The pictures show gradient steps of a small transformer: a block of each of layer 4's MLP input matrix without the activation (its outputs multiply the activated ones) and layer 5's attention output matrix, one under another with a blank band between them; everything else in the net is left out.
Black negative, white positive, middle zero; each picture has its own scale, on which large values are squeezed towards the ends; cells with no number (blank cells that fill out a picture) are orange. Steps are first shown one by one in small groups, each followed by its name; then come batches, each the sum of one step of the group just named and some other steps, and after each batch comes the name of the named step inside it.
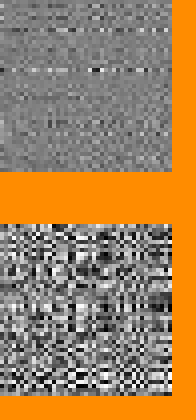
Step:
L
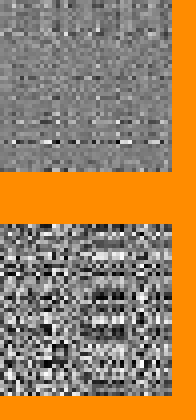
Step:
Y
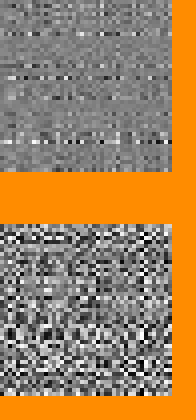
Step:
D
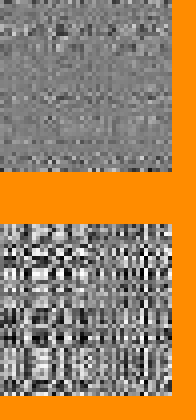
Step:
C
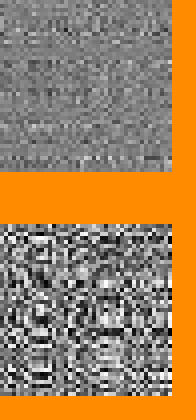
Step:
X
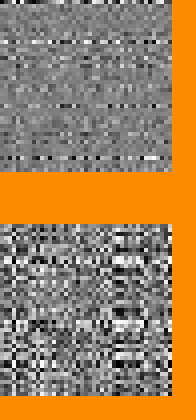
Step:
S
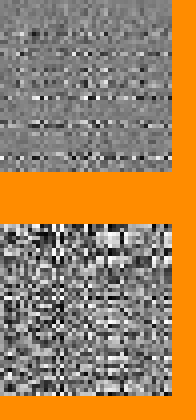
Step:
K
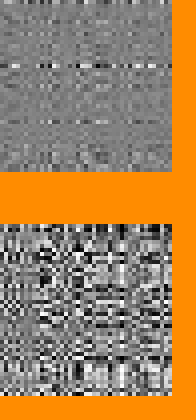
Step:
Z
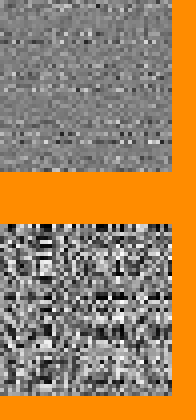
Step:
Y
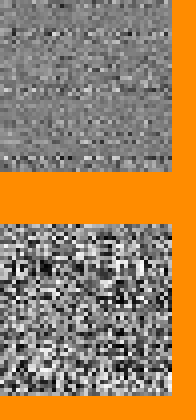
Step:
L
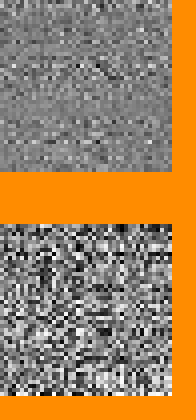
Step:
Z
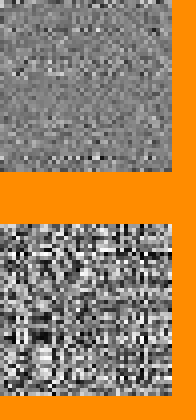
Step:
C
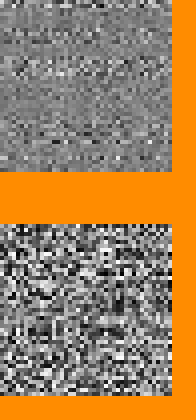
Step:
Y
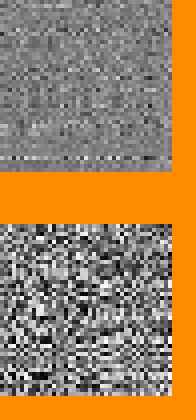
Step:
X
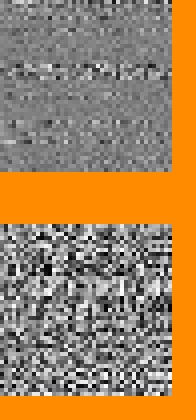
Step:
L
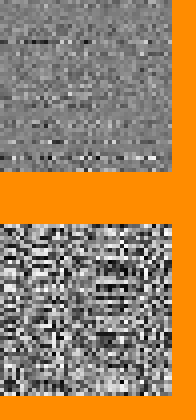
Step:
C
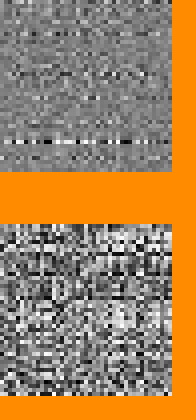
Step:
K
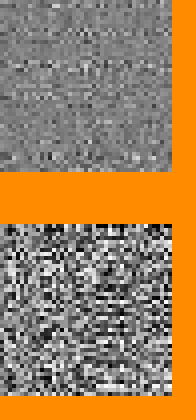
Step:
Z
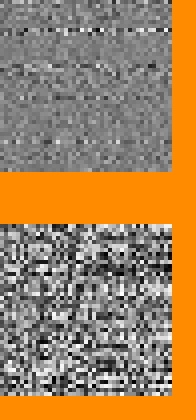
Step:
L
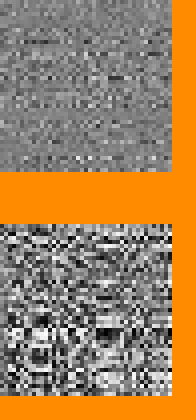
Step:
X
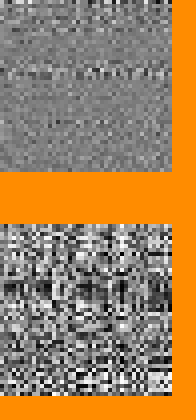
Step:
L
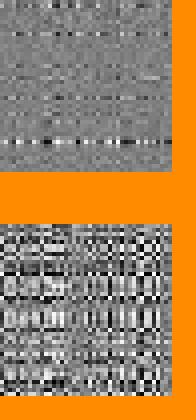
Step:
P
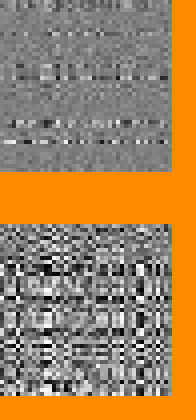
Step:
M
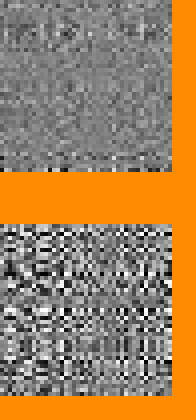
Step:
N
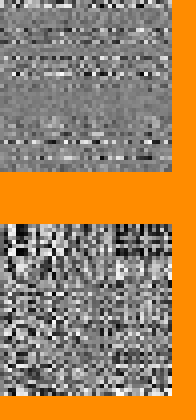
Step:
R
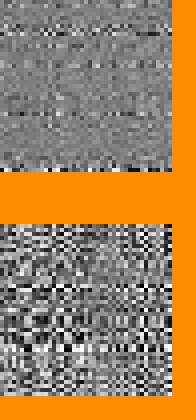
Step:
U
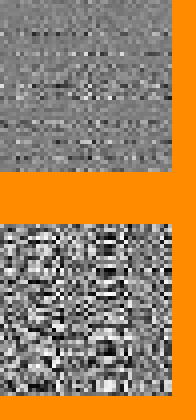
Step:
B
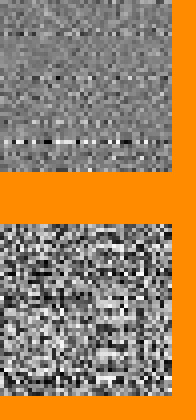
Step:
N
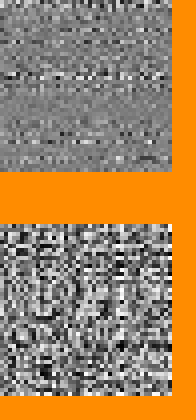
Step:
R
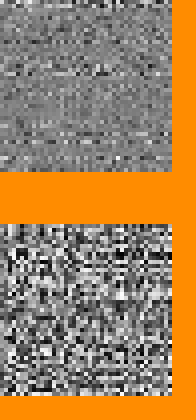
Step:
R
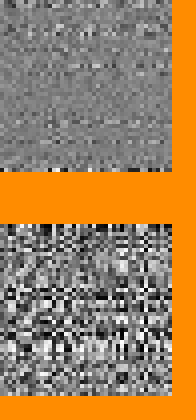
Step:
U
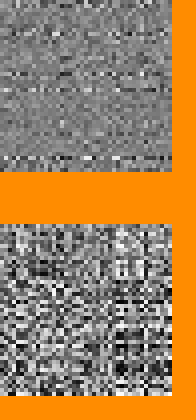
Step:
N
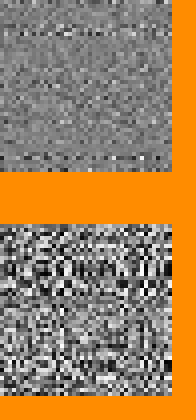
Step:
N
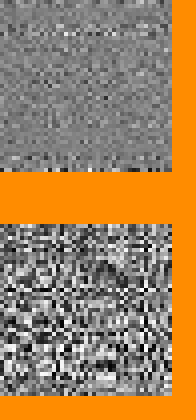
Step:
U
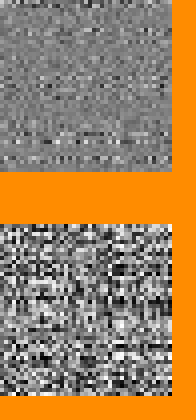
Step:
P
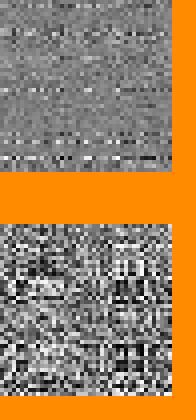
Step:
P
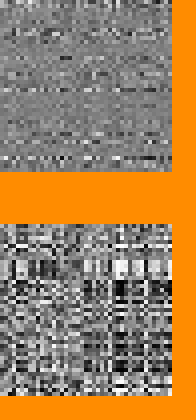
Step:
R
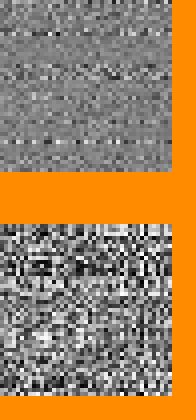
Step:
P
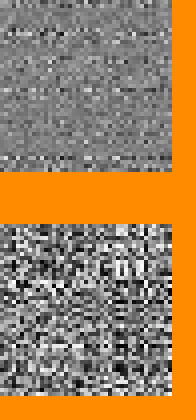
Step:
U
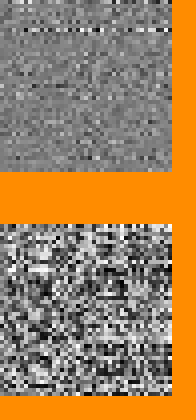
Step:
B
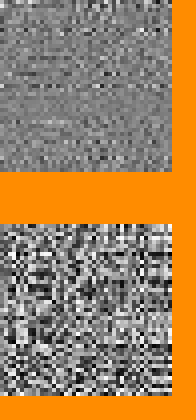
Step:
R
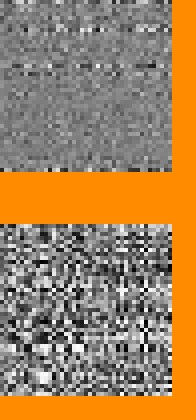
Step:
U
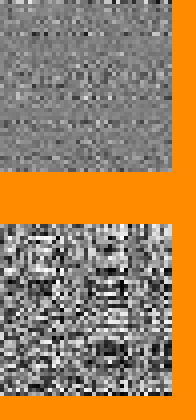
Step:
B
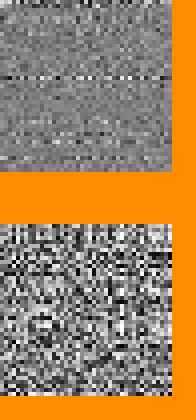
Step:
P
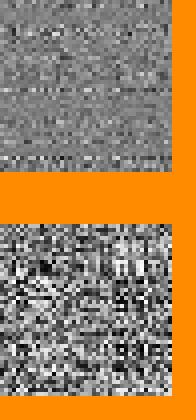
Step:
M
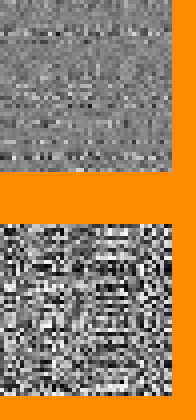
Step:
M
